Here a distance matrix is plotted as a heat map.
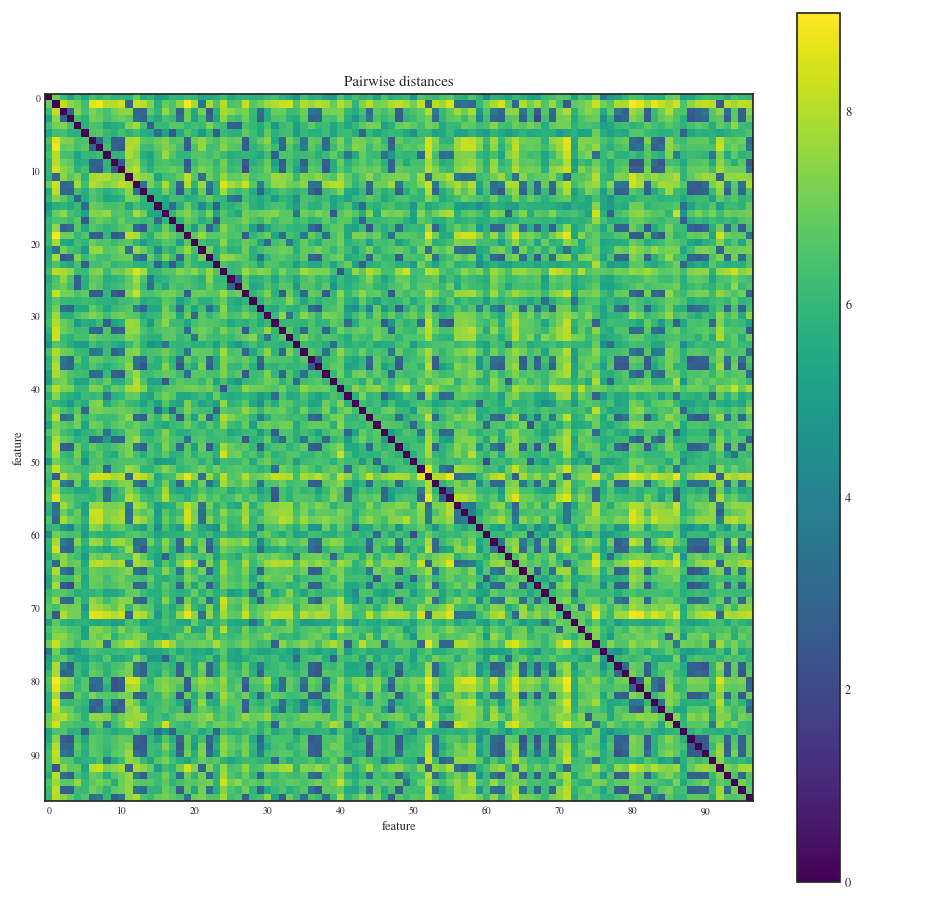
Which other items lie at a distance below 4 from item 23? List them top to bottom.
5, 15, 17, 43, 87
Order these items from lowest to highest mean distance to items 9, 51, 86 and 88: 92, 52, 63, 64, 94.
94, 63, 92, 64, 52
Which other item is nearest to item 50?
60
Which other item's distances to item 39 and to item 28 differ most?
16
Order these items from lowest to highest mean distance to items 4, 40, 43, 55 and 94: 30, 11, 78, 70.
78, 30, 70, 11
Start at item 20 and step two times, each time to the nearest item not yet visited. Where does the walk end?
33
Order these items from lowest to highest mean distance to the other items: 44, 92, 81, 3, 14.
3, 44, 14, 81, 92
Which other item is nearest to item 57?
92
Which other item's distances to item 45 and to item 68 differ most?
66
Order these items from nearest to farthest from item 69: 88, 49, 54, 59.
88, 59, 54, 49
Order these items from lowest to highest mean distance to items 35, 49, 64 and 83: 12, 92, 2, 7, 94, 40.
7, 94, 92, 2, 12, 40
